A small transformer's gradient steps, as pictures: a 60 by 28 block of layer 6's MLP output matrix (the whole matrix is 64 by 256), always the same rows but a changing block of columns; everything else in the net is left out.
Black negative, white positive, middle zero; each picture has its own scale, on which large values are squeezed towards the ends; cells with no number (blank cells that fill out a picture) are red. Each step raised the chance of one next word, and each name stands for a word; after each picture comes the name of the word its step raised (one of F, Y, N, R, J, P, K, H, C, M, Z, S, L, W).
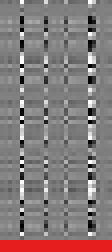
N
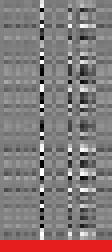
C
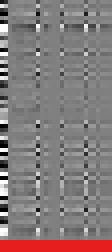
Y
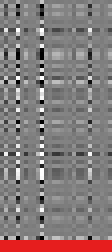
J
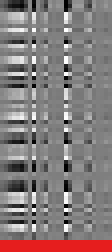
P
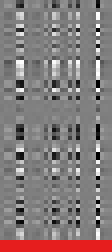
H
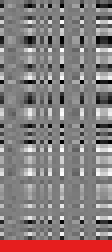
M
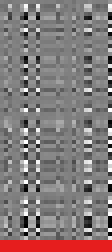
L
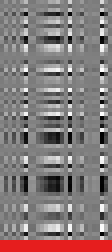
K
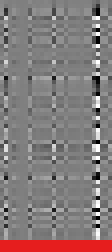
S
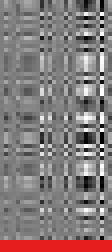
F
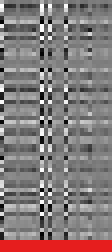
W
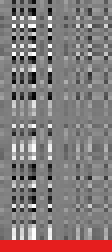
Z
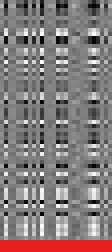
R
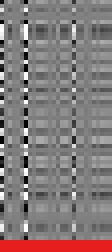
W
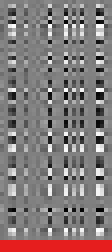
W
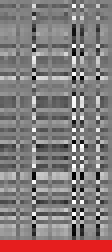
S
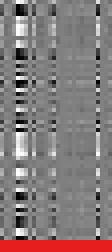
J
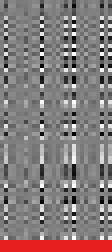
Z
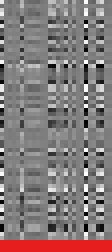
C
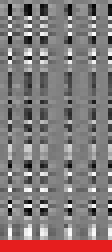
R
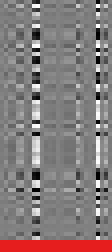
Z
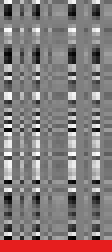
J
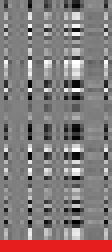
H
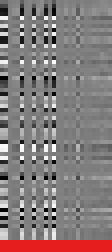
S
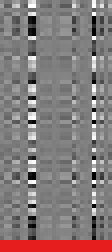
N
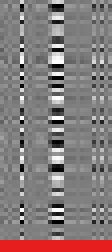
P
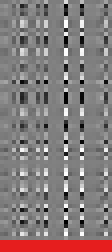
M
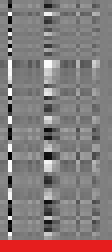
H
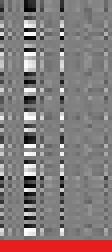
F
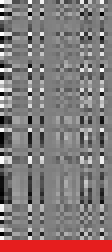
K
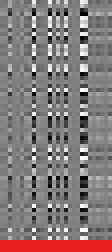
K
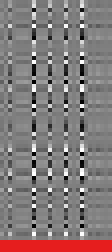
C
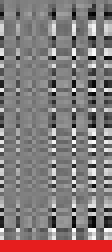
L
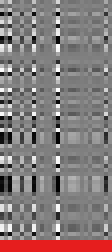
K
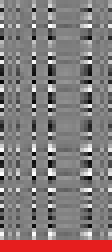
C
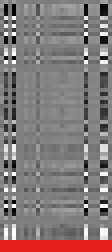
R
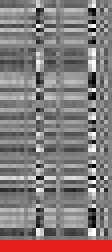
N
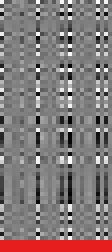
K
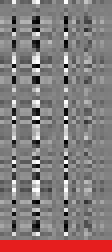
N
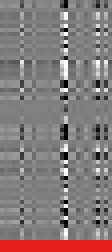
H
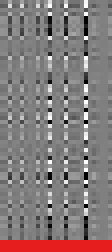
N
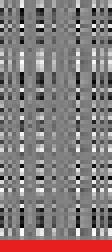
N
